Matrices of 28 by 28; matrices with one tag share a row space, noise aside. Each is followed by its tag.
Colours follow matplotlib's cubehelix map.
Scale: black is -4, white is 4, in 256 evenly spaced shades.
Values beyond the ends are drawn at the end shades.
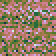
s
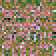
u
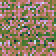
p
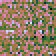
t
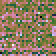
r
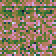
u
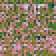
p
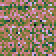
t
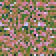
p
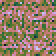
s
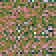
t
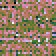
r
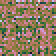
r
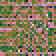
t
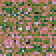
s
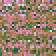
u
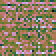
r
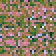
t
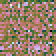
t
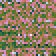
r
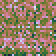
u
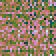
t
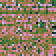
r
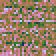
s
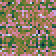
r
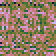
p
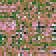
r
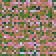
u
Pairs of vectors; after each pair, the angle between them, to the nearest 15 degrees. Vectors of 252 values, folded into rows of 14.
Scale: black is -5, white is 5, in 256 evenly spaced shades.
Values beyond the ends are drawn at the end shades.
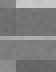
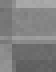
45 degrees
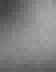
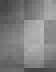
30 degrees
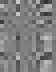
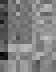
60 degrees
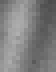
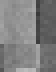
60 degrees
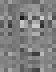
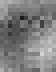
60 degrees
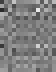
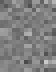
60 degrees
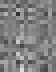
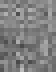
30 degrees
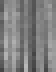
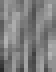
30 degrees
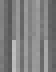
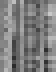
150 degrees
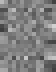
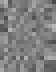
30 degrees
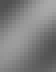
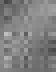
45 degrees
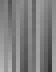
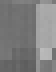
90 degrees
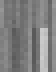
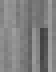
150 degrees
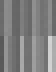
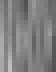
105 degrees
